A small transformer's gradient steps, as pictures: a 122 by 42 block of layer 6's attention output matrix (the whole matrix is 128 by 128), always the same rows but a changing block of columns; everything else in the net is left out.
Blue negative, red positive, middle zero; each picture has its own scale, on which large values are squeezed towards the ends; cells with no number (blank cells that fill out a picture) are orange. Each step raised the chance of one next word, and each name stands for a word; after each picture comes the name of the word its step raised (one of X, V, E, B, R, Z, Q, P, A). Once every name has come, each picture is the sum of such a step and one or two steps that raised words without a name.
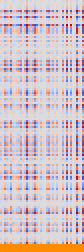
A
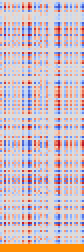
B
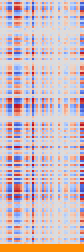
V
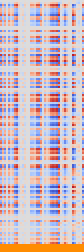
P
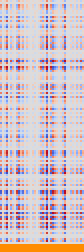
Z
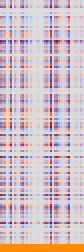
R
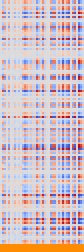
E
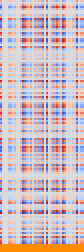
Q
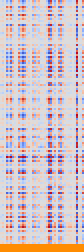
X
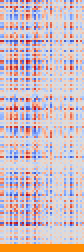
R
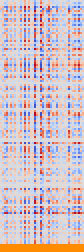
Q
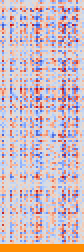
A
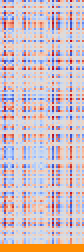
P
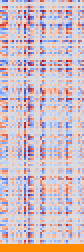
A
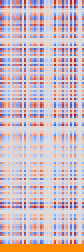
P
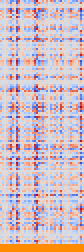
E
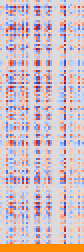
B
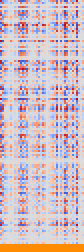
A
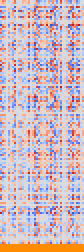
A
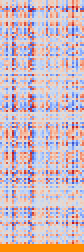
B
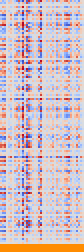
X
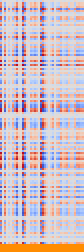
P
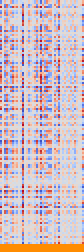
P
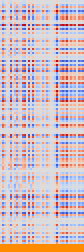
A
